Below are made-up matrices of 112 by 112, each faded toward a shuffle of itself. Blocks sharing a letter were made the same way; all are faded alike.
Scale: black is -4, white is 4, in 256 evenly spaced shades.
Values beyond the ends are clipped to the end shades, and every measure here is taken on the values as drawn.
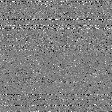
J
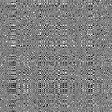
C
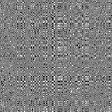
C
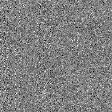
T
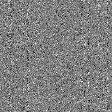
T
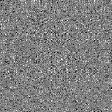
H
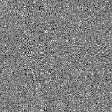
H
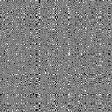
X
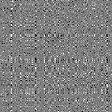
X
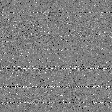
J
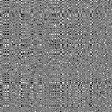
C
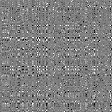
X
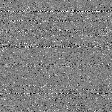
J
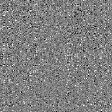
H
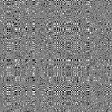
C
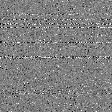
J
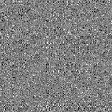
H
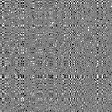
C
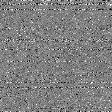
J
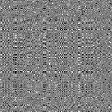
C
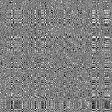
C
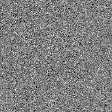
T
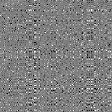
X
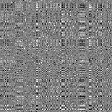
C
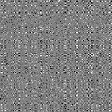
X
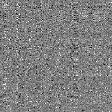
H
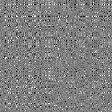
X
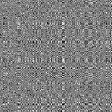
C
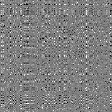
X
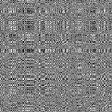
C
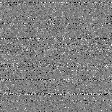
J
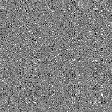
H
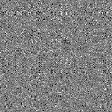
H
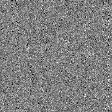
T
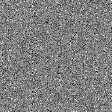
T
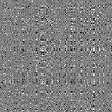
X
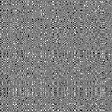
X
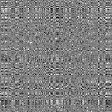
C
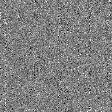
T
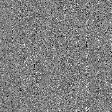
T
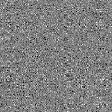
H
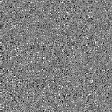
H
